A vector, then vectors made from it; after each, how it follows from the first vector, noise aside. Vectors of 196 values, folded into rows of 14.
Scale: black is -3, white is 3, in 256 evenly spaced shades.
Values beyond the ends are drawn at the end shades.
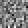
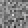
negated, shrunk.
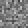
reversed, negated, shrunk.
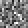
reversed, negated.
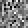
reversed, negated.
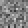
negated, shrunk.
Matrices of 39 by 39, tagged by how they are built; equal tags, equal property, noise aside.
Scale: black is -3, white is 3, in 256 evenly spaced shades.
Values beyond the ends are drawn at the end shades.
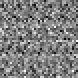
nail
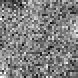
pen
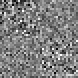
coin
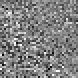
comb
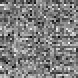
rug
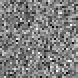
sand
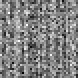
rug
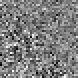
comb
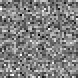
nail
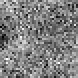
pen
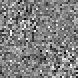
coin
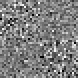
coin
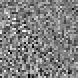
comb
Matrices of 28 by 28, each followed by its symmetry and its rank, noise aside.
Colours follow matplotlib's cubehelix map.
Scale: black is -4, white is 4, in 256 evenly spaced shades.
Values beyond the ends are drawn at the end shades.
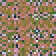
no symmetry, rank four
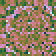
symmetric, rank five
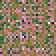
no symmetry, rank six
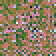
no symmetry, rank five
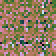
no symmetry, rank four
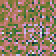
no symmetry, rank four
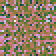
antisymmetric, rank four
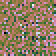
antisymmetric, rank six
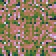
no symmetry, rank five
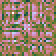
symmetric, rank four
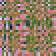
no symmetry, rank five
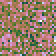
no symmetry, rank six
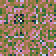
symmetric, rank four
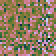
no symmetry, rank six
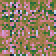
antisymmetric, rank six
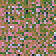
antisymmetric, rank six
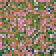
symmetric, rank six
